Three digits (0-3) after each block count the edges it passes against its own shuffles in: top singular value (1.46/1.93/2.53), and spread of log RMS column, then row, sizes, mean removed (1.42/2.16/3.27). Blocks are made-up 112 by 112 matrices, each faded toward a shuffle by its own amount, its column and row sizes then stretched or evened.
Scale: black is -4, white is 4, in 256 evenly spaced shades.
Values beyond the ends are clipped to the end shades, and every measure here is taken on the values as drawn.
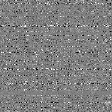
0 2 3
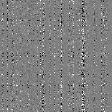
1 3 2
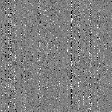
2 3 0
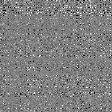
0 2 3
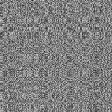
3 0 1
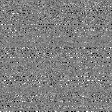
0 0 3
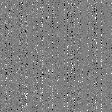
0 3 0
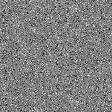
1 1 0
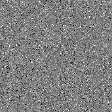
1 1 0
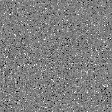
1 1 1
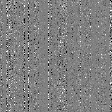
1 3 0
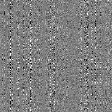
2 3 1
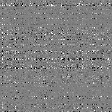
2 2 3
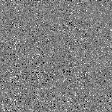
0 2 2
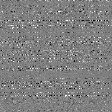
1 1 3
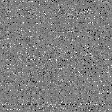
1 1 2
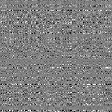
3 1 3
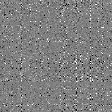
2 2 2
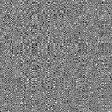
3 2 0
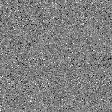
1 0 1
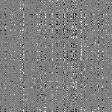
3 3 2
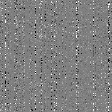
1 3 1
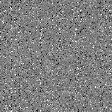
1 2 0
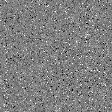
0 1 0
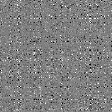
2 2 2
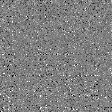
0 1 2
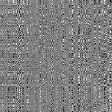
3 3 0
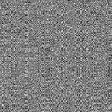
3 2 1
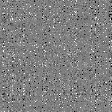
2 2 1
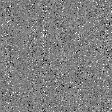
0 2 0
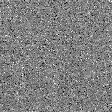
1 0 0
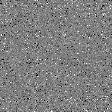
1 1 2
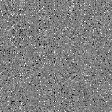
2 1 1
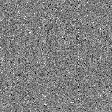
1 1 0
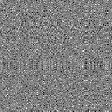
3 1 1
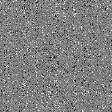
0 2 1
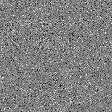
1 0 0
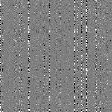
3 3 1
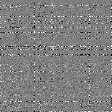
2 2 3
